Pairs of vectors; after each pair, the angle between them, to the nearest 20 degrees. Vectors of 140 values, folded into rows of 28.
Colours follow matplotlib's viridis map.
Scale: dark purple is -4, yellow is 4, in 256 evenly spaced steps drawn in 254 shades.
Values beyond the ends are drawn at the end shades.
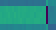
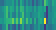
60 degrees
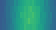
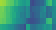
140 degrees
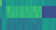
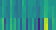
100 degrees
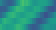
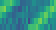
160 degrees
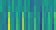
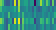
80 degrees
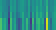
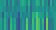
40 degrees
